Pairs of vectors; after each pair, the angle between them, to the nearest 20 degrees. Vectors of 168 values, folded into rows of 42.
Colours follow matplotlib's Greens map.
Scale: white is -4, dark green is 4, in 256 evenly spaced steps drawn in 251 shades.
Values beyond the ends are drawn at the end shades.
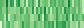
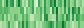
40 degrees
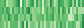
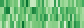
100 degrees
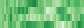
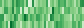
100 degrees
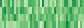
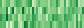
80 degrees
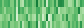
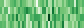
120 degrees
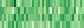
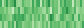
40 degrees
